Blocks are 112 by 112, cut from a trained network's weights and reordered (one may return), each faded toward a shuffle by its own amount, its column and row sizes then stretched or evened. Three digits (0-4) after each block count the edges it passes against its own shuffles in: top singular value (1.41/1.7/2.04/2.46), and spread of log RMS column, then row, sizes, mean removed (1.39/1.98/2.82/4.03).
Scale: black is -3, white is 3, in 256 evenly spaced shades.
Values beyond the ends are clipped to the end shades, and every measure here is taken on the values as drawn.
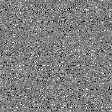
1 1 3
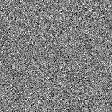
2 0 0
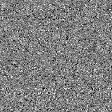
1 0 2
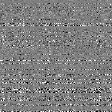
1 2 4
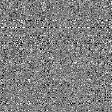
1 2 3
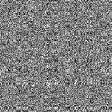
4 2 1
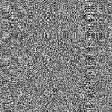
4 2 0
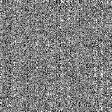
2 2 1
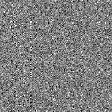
3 2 0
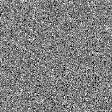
1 2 0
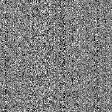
1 3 0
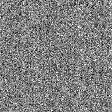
1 0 1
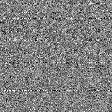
3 0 2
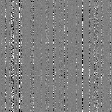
4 4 0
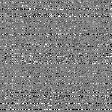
1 2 4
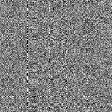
4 2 1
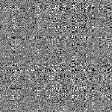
3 3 3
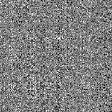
2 2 2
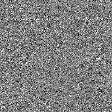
0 2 1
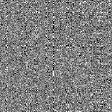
3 3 1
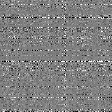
2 2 4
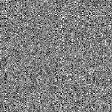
3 3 1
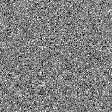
2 0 0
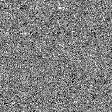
1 1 1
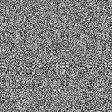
4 0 2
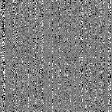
0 4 2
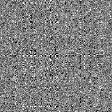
3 3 1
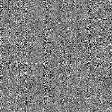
0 3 2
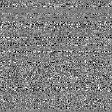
0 2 4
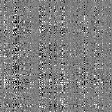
2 4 3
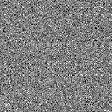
3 1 1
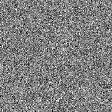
1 1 0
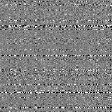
3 2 4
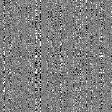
3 4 1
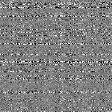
2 2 4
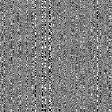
4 4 0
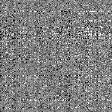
2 2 3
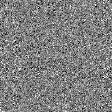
1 2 1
